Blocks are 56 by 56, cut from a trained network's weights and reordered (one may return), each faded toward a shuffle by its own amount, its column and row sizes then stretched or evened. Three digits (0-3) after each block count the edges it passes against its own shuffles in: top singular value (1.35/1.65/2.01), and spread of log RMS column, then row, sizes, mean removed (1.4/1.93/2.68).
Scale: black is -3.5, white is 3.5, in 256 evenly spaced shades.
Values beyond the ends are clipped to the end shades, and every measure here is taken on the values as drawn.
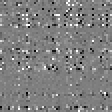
2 2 3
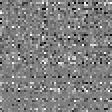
0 3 3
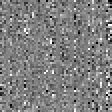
0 3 0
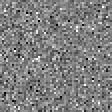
0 1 0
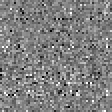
0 0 2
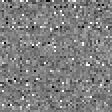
0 0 2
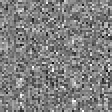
2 2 0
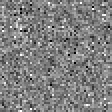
0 2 0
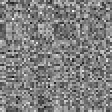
3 0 0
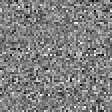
1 0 2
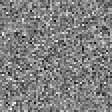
0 0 0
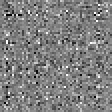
1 2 2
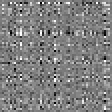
3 3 3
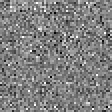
1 0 1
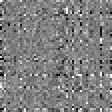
3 3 2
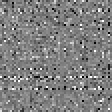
2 2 2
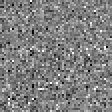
0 1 1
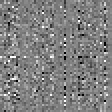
2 3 1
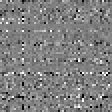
0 2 3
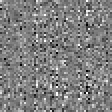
1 3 1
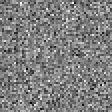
0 0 1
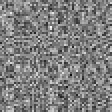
3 1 0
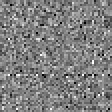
2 0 1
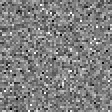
1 0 0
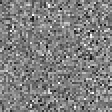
0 1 0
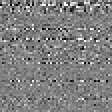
3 1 3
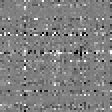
1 2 3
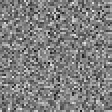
2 1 0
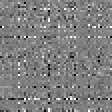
2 2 3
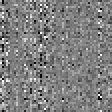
1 3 0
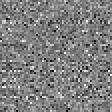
3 0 1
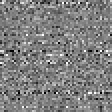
1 0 3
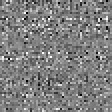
0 2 3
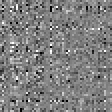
1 3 2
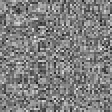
3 1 0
